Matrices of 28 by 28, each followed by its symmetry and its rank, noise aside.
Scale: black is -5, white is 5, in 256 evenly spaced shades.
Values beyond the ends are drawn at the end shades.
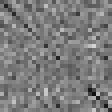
symmetric, rank six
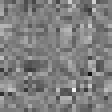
antisymmetric, rank four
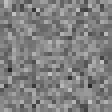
no symmetry, rank six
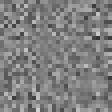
antisymmetric, rank six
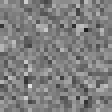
antisymmetric, rank six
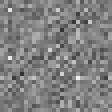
symmetric, rank six
